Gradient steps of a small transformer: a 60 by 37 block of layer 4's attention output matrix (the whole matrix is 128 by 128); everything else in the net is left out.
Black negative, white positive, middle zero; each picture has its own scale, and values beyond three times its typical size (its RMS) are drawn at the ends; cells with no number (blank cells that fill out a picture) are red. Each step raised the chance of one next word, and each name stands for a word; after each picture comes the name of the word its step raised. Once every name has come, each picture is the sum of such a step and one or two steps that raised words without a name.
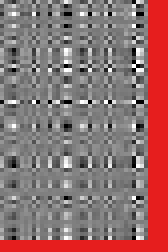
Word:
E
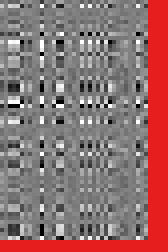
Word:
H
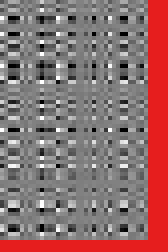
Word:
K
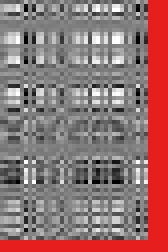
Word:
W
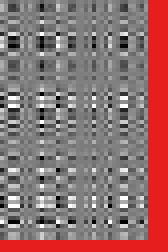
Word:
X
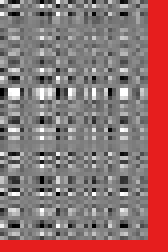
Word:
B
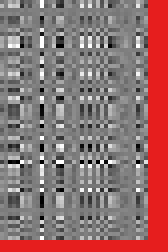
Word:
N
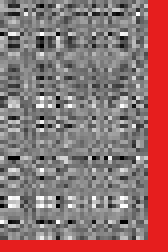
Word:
X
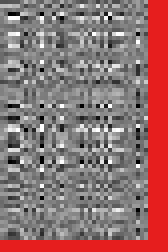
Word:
K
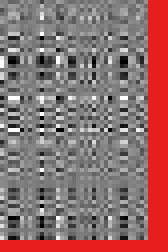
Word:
K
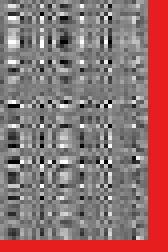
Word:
W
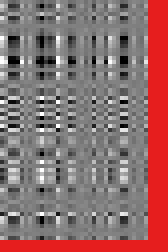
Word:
W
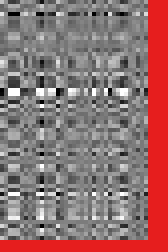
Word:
B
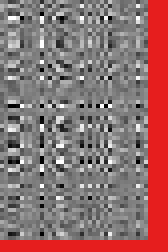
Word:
K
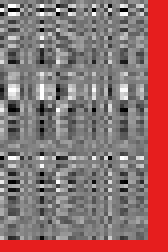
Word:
X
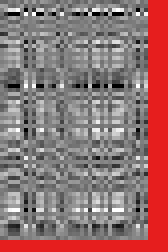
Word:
H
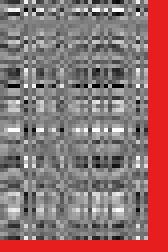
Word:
E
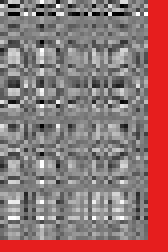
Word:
E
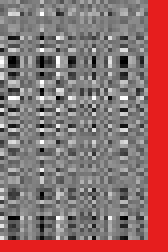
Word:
B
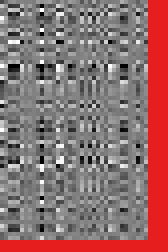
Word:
K
